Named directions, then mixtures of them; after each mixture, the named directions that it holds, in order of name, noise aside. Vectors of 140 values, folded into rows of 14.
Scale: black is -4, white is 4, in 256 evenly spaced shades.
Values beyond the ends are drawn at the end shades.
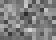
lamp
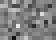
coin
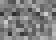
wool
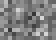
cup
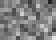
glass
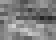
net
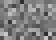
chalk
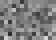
chalk, net, wool.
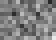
glass, wool.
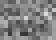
net, wool.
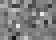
coin.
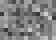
lamp, wool.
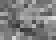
coin, lamp, net.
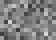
chalk, lamp.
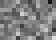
glass.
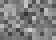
lamp.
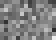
glass, lamp.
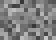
chalk, coin, glass.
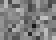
coin, cup, glass.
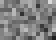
glass.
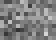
chalk, lamp, net.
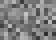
chalk, coin, lamp.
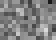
cup, glass.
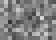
cup.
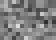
coin, glass, net.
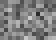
coin, cup, glass.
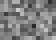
coin, glass.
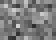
coin, lamp, net.
